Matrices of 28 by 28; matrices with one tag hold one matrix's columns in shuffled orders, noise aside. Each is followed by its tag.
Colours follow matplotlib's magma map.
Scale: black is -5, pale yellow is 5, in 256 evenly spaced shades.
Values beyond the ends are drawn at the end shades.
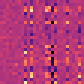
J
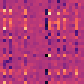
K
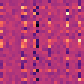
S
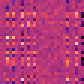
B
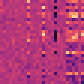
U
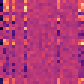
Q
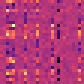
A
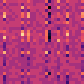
U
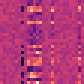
J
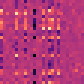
K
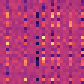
B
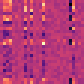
Q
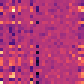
J
